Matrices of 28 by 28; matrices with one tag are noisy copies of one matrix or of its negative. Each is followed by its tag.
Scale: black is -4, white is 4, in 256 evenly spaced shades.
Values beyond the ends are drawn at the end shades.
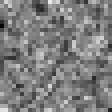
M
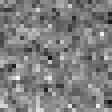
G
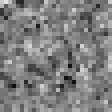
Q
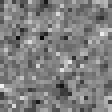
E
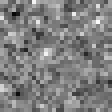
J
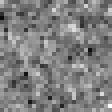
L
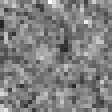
M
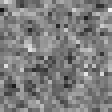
Q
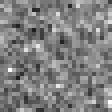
G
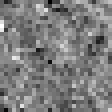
M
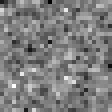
Q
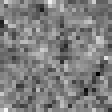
M
